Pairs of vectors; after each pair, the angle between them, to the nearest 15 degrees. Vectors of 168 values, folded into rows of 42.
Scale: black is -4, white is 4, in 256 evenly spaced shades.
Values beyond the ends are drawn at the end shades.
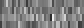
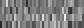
45 degrees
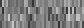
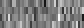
75 degrees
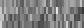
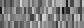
120 degrees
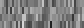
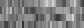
120 degrees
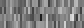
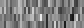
165 degrees
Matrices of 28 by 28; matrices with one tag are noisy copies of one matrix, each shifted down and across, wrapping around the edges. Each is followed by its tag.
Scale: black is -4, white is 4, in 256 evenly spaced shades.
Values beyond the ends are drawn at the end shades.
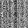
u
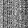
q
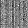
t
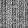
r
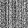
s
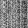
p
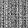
s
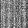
u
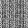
r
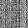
r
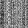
p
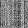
q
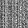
s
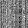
q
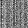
t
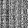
u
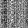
p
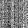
q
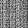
s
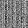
t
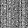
s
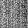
p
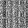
u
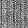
t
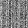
t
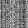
q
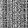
s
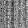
u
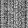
s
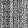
q
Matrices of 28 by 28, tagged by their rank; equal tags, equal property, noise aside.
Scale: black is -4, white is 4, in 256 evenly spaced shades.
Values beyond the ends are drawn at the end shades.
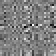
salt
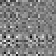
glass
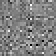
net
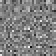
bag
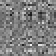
salt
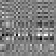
glass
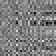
glass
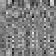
salt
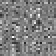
net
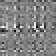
glass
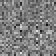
bag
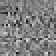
bag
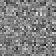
bag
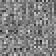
bag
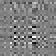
glass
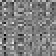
glass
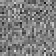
bag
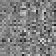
net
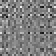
glass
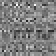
salt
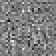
bag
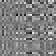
glass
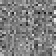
net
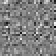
salt
